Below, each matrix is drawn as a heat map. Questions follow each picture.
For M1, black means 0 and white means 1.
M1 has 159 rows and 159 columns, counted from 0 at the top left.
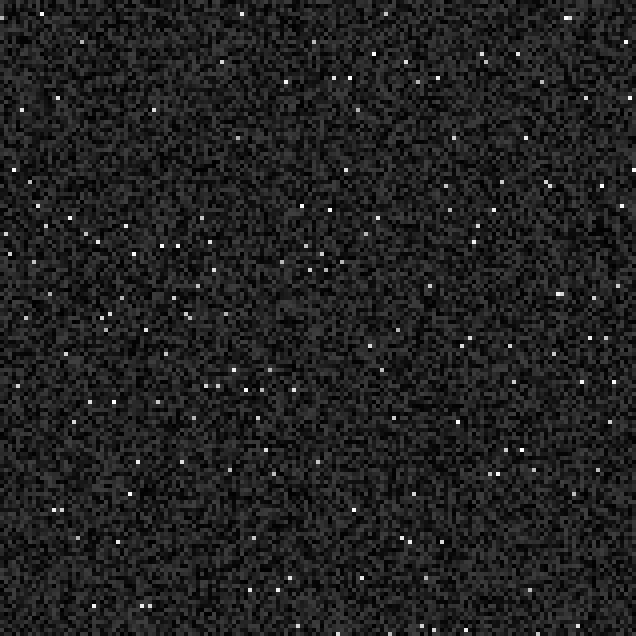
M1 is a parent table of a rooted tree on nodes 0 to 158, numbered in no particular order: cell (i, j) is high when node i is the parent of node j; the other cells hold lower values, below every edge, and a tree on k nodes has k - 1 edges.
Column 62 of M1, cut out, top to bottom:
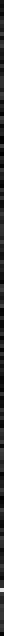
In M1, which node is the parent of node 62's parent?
84
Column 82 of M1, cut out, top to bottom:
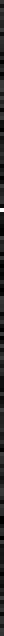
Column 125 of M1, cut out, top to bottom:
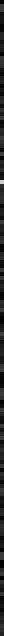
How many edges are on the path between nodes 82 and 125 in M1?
8
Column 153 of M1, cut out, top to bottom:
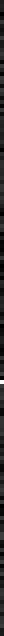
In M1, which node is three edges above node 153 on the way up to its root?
86
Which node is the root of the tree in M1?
42
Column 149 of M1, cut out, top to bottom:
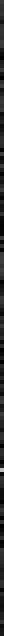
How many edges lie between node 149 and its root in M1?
4
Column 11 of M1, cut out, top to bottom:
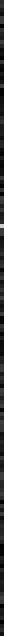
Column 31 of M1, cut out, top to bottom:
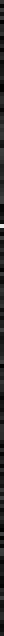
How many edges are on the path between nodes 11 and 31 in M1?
2
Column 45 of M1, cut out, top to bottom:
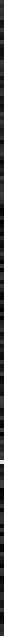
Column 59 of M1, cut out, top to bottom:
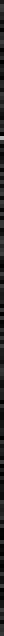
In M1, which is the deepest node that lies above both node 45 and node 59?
115
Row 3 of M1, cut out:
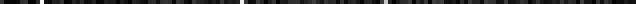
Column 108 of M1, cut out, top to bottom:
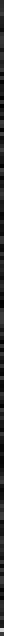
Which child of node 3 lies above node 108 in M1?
60
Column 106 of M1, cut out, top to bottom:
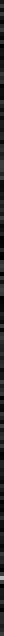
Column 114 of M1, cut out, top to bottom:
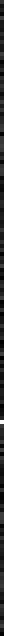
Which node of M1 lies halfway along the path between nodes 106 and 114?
156
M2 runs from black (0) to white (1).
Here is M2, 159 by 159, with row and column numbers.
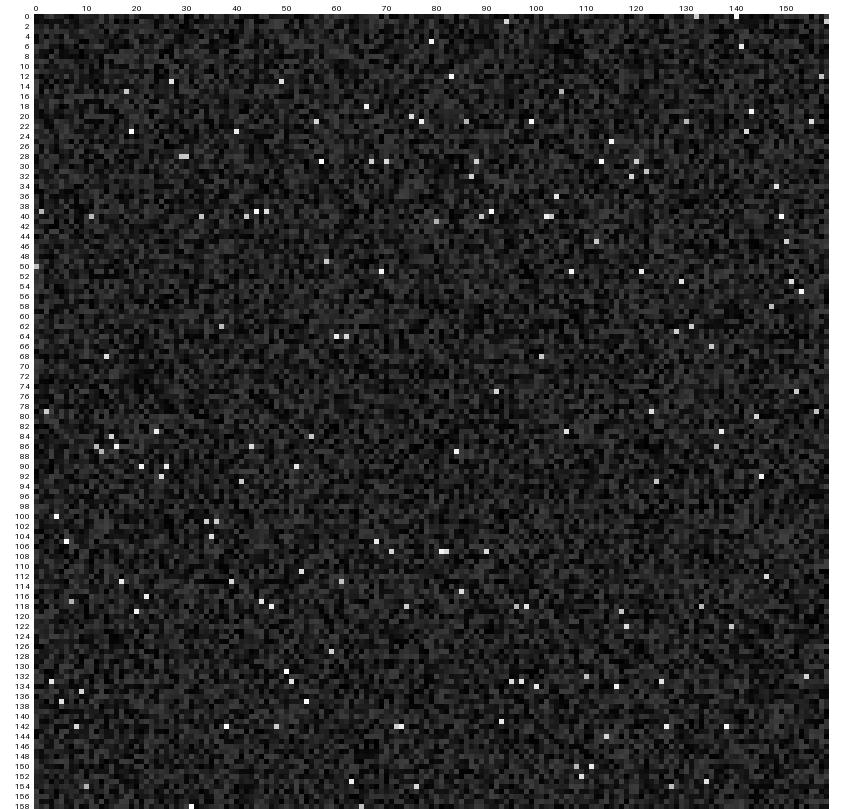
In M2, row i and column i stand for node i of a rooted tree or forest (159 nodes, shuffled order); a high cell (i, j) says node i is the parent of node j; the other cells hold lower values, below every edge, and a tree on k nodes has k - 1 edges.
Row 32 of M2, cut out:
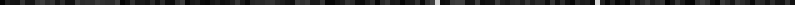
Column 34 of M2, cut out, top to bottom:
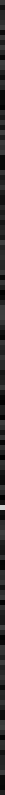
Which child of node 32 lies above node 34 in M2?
87
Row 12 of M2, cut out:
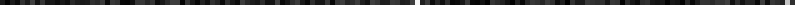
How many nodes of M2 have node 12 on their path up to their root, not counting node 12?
11
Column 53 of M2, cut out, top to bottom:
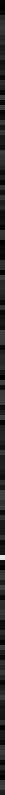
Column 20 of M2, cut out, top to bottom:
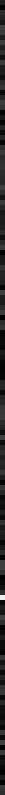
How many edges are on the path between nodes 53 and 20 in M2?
6
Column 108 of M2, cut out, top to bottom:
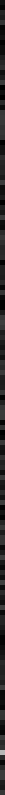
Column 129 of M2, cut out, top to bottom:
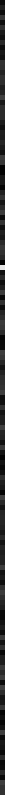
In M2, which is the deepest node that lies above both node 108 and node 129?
150
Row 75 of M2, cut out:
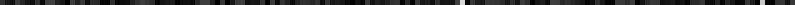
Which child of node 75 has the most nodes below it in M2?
92
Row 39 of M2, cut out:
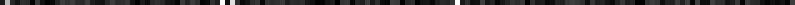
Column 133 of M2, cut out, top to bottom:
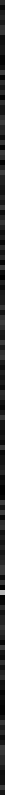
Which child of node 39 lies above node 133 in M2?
1
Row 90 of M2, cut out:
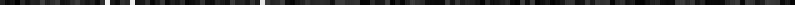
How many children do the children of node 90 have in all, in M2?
6
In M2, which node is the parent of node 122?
31
